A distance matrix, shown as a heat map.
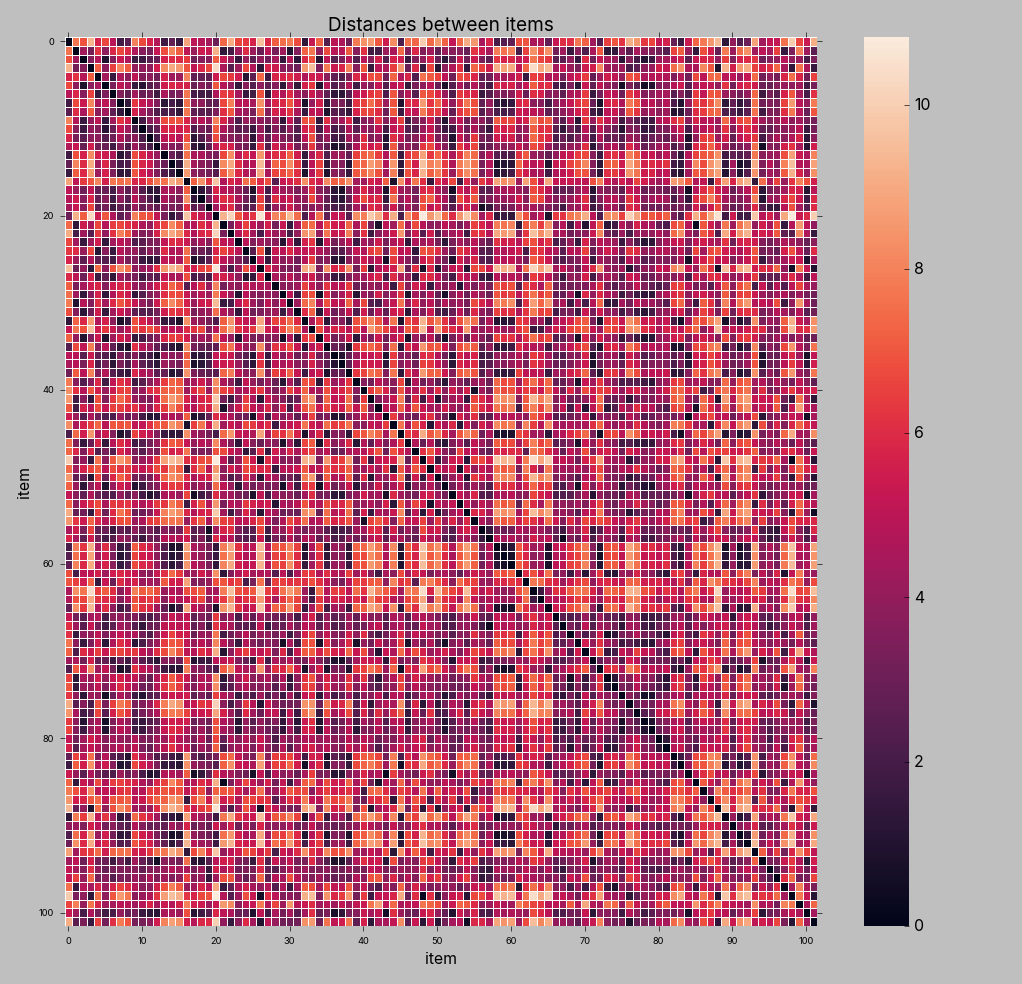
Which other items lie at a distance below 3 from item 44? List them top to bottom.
16, 28, 49, 53, 87, 93
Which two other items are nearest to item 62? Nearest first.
4, 24
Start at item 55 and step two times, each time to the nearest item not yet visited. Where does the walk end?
86
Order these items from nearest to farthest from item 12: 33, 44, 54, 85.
54, 85, 33, 44
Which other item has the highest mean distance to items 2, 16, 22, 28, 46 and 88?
20
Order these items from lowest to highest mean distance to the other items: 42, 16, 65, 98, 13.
13, 42, 65, 98, 16
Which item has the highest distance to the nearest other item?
99
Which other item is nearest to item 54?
101
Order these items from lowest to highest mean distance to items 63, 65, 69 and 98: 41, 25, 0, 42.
25, 41, 0, 42
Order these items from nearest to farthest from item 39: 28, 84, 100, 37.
28, 100, 84, 37
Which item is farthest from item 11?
63
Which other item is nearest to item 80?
81
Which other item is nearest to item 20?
65
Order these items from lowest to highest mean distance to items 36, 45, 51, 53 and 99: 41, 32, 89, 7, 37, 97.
37, 7, 32, 89, 97, 41
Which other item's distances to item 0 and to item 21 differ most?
85
